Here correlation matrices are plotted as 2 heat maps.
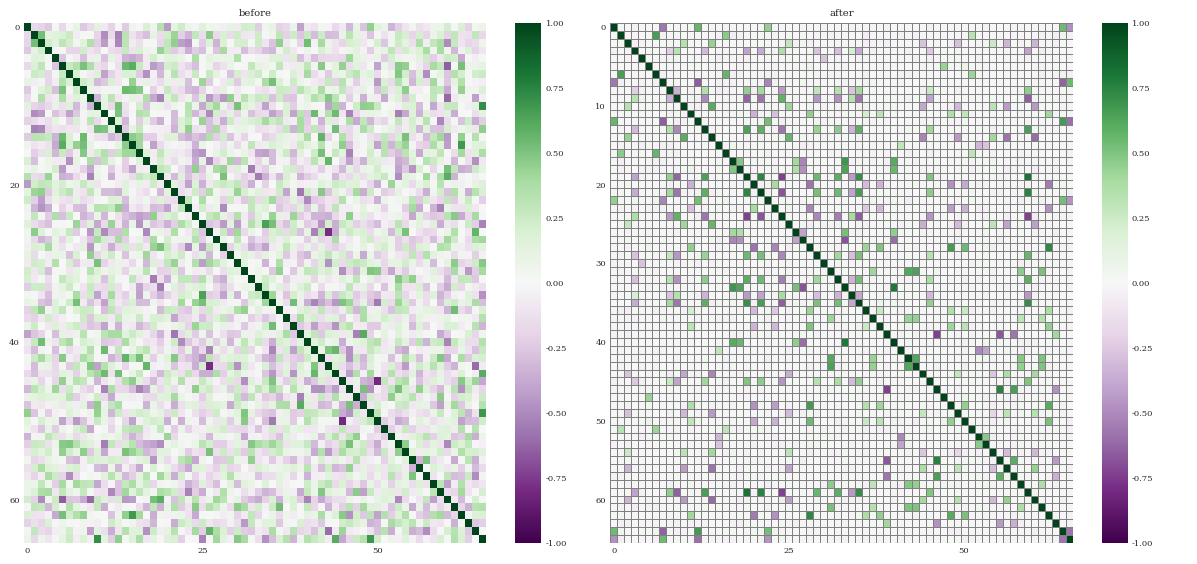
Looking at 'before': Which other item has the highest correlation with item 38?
35
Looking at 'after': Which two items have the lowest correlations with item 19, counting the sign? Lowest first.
24, 9
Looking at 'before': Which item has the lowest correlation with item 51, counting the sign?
9
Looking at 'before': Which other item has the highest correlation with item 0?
49
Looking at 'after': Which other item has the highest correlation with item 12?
64
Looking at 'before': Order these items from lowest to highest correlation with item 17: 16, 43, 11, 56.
56, 16, 11, 43
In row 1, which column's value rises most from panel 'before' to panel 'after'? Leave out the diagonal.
16
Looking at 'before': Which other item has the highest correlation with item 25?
34
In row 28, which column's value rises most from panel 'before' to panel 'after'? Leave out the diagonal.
62
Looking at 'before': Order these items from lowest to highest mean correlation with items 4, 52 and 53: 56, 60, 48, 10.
60, 10, 48, 56
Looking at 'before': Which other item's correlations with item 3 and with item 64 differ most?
57
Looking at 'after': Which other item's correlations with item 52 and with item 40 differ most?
33
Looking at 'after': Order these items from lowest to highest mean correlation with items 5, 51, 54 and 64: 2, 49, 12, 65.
65, 49, 2, 12
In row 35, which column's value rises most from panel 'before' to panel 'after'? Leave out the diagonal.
59
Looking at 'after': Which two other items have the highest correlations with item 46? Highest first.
55, 57
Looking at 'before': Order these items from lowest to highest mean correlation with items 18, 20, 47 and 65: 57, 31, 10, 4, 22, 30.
22, 31, 57, 4, 10, 30
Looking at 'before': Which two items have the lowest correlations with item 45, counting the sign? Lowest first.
50, 31
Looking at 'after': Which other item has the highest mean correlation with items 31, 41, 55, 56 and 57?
46
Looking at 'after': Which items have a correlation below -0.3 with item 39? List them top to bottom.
46, 55, 57
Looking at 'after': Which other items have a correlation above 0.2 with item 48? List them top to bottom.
11, 28, 36, 38, 50, 62
